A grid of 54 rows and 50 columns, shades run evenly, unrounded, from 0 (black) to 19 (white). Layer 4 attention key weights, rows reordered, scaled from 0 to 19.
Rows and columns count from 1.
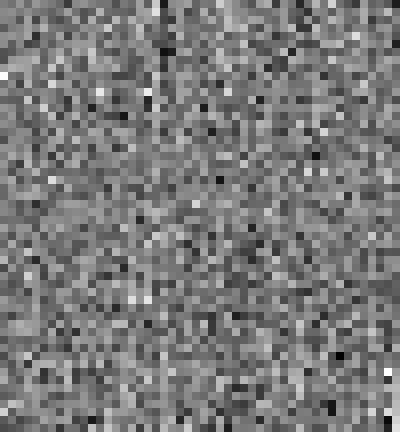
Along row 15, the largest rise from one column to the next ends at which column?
17
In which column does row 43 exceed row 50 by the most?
33
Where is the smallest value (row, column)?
45, 43
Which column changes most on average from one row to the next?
49
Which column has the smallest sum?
32
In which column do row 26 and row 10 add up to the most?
1
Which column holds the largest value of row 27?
34
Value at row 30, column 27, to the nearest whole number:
4
